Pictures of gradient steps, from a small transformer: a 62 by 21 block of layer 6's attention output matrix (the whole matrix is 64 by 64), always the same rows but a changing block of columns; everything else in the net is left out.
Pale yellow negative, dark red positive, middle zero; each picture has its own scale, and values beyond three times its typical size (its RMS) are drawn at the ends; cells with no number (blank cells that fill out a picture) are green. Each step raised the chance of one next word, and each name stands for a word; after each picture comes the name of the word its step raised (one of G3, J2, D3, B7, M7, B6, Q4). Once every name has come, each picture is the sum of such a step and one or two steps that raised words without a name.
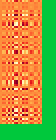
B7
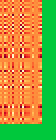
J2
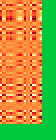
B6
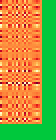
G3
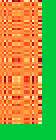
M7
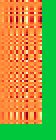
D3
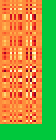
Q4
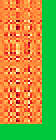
Q4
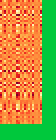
G3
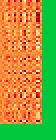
D3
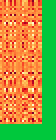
B7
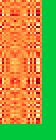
B7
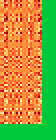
B6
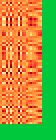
Q4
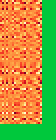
G3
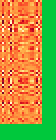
J2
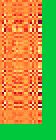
M7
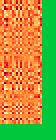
G3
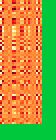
G3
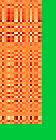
B6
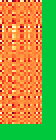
M7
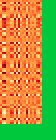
J2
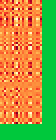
D3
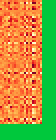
J2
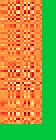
G3
